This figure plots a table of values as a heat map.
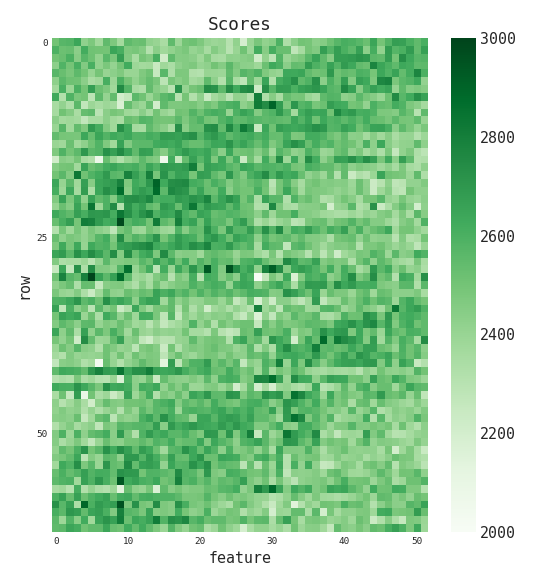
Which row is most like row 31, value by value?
9
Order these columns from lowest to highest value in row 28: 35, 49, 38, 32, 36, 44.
49, 44, 38, 35, 36, 32
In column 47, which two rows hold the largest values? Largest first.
34, 7
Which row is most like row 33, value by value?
44
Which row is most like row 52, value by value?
14
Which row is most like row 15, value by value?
41
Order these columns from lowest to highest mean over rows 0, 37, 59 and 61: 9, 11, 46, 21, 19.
21, 19, 46, 11, 9
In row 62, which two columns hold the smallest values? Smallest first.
26, 38
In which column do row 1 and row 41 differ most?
6
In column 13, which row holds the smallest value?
38
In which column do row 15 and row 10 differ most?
15
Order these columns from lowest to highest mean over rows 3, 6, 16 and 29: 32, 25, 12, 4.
12, 4, 32, 25
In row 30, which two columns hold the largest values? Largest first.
5, 9
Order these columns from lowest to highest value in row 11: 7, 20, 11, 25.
11, 7, 20, 25
